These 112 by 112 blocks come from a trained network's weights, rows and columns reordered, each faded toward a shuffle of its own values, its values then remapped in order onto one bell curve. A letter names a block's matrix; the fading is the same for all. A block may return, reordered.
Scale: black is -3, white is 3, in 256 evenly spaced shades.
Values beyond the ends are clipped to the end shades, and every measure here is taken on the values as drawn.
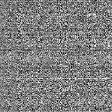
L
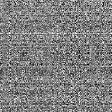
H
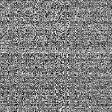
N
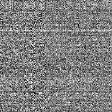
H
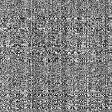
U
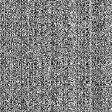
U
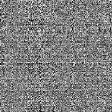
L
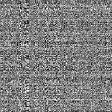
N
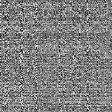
N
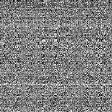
H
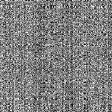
U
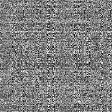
N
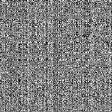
U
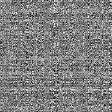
N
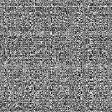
N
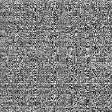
L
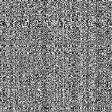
U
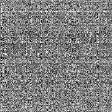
L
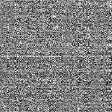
H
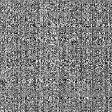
U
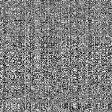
U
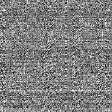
L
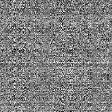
H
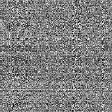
L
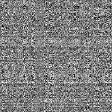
H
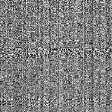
U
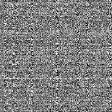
L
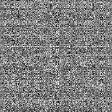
H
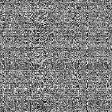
N
